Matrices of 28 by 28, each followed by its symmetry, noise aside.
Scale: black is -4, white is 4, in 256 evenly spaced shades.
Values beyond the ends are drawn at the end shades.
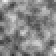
symmetric across the other diagonal.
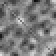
symmetric.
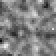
antisymmetric.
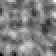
antisymmetric.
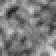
symmetric.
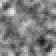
symmetric.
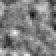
antisymmetric.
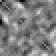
symmetric.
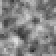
symmetric across the other diagonal.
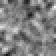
antisymmetric.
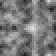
mirrored top to bottom.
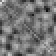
symmetric.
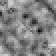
symmetric across the other diagonal.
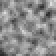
symmetric across the other diagonal.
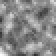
symmetric across the other diagonal.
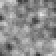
symmetric across the other diagonal.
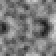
mirrored top to bottom.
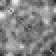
symmetric.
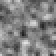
antisymmetric.
